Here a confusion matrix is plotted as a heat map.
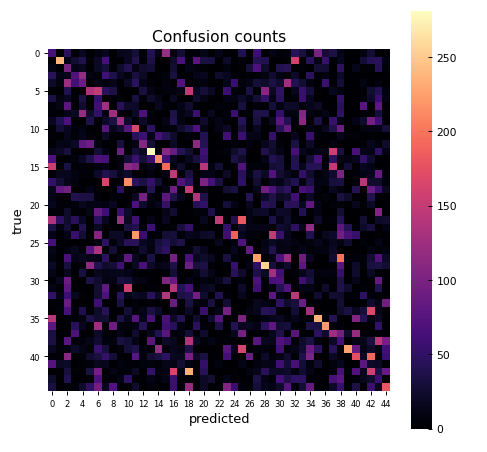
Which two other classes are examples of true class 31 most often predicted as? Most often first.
10, 16
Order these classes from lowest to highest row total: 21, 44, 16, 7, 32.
21, 7, 16, 32, 44
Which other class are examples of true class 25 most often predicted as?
0
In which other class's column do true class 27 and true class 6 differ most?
38
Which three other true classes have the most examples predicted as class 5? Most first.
28, 12, 26
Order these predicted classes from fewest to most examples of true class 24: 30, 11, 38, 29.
30, 38, 29, 11
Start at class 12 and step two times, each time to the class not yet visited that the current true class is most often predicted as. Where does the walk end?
15
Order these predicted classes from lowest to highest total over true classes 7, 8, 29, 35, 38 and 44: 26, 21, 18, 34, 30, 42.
26, 21, 42, 34, 30, 18
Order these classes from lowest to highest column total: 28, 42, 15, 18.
28, 42, 15, 18
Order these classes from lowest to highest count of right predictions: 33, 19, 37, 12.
33, 12, 37, 19
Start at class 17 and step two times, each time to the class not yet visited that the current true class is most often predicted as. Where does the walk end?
11
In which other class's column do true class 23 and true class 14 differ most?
34
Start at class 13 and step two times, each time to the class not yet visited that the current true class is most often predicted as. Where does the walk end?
40
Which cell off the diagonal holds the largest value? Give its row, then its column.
42, 18
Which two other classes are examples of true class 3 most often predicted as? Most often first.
4, 7
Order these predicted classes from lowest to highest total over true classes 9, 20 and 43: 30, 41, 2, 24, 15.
24, 41, 15, 2, 30
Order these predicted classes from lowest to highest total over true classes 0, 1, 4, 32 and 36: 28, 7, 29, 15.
28, 7, 29, 15
